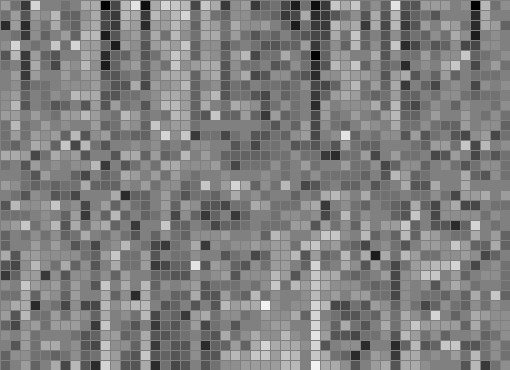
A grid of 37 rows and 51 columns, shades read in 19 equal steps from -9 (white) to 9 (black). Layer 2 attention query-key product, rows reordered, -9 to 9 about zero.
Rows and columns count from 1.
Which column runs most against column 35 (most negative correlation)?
23
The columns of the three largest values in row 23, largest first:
46, 14, 22
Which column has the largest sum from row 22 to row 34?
16
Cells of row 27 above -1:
28
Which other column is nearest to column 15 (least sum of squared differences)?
30
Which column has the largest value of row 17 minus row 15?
47
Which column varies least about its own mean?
51
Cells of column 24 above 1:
9
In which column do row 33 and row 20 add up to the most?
13
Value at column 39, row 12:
-2
